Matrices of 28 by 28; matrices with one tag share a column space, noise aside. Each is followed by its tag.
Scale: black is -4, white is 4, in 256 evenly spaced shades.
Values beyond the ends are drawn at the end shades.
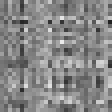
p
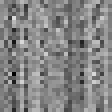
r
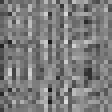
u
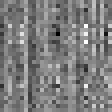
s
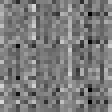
u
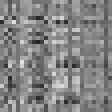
p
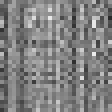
r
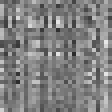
r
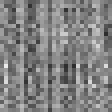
s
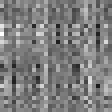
s
